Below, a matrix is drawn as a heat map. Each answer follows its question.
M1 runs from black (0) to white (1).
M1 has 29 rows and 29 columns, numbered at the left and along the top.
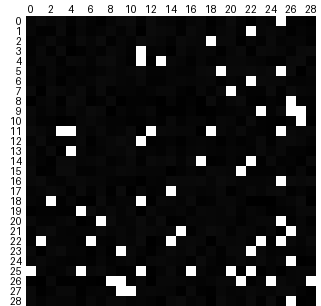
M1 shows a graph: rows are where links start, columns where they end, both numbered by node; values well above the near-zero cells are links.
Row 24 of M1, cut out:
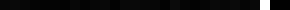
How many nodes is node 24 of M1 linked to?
1
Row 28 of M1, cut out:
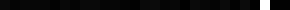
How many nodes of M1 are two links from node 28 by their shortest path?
4
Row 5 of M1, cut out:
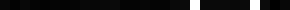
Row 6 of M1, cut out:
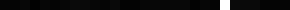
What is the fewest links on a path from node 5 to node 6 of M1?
3
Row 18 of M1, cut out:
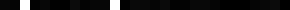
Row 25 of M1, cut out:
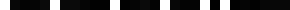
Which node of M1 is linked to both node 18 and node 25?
node 11
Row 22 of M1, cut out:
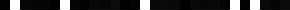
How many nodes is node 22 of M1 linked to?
5
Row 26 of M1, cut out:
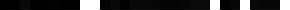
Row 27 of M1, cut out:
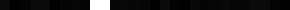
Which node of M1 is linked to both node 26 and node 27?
node 9
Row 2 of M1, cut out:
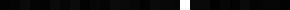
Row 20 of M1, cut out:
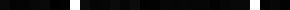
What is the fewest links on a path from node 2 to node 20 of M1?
4
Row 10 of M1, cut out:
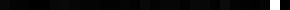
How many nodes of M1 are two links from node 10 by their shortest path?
1
